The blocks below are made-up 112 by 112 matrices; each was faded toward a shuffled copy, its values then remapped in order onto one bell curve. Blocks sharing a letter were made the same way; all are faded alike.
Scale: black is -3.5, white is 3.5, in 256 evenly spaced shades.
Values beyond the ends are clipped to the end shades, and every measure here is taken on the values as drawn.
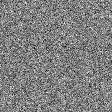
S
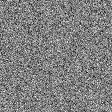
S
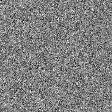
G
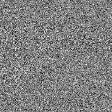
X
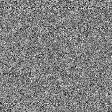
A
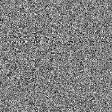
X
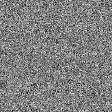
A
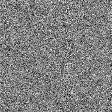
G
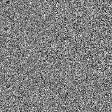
G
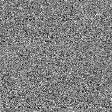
A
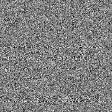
X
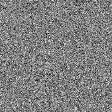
G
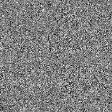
X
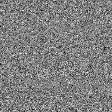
A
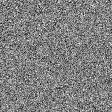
S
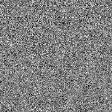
X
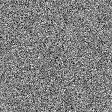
S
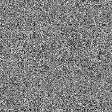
X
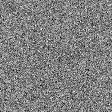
S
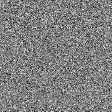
A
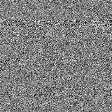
X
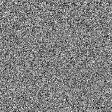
A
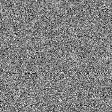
A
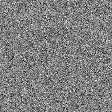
G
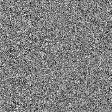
G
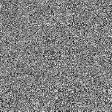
X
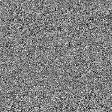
X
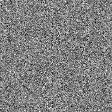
G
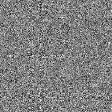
X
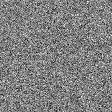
S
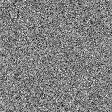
S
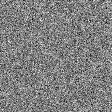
S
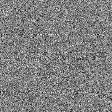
A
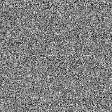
A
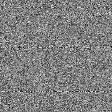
A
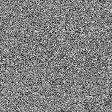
A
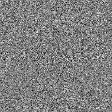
X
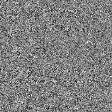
X
